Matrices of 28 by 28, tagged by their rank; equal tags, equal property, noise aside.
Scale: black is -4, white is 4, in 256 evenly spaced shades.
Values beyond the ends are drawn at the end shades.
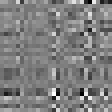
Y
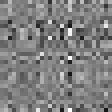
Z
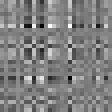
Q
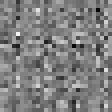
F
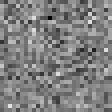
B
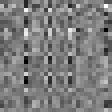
Y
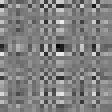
Q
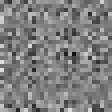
F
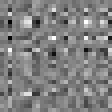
Y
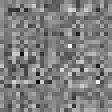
B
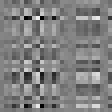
Q
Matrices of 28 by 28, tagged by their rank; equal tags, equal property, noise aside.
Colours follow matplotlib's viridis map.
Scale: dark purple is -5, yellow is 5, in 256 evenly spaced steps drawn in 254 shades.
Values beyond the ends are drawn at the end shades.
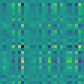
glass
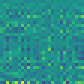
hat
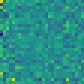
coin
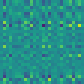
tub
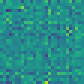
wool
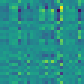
tub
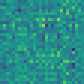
wool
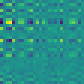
glass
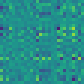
hat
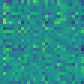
coin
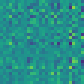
hat
